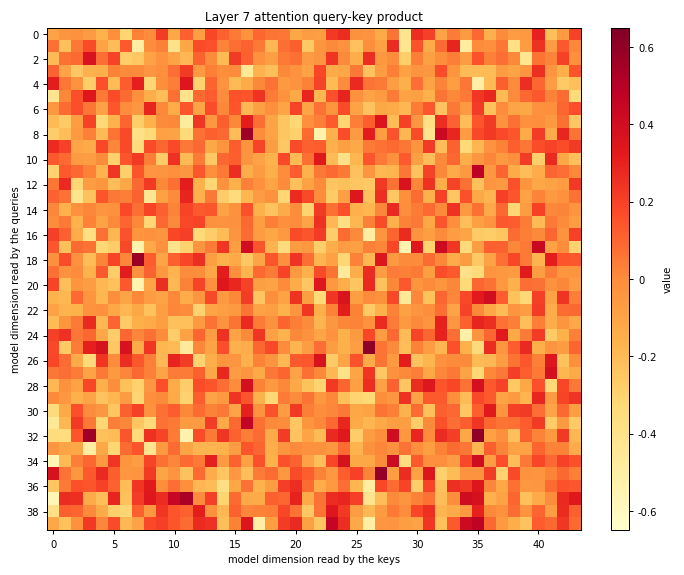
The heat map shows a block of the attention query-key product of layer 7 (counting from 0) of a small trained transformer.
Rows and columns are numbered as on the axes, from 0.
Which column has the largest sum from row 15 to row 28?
32
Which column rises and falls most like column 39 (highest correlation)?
6
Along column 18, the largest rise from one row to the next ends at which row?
30
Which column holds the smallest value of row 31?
0
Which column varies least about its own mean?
18
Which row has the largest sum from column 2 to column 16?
37
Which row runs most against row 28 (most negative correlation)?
26
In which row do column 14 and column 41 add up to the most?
27
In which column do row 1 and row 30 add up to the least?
34
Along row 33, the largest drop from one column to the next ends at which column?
8
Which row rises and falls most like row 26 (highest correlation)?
16
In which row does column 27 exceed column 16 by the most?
35
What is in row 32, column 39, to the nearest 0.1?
0.1
